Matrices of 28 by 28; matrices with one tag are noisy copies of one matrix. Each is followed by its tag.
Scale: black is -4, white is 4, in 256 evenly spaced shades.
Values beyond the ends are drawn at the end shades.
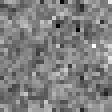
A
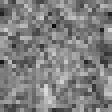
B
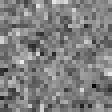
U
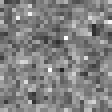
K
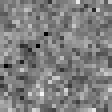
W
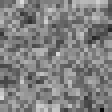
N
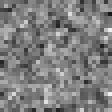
B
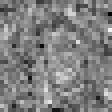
B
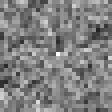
N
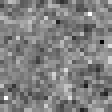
A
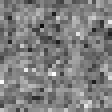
K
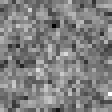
B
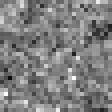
N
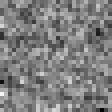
N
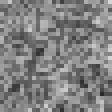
A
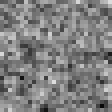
W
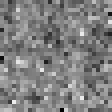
K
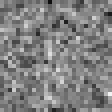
B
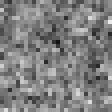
K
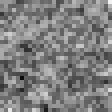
W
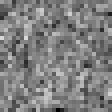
B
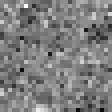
N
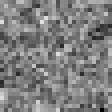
N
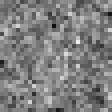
B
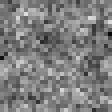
K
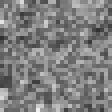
N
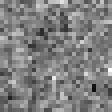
U
